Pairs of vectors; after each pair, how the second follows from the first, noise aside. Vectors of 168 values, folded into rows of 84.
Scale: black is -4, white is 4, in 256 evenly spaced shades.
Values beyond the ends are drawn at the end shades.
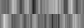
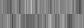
reversed, negated, shrunk.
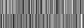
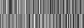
wrapped around.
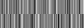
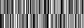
reversed, negated, scaled up.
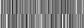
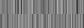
reversed, negated, shrunk.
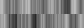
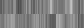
wrapped around, shrunk.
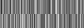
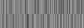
reversed, negated, shrunk.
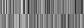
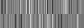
wrapped around, partly zeroed.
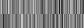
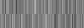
wrapped around, shrunk.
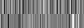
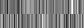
wrapped around.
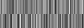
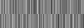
wrapped around, shrunk.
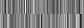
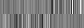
wrapped around, partly zeroed.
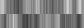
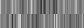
wrapped around, partly zeroed.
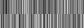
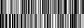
wrapped around, negated, scaled up.
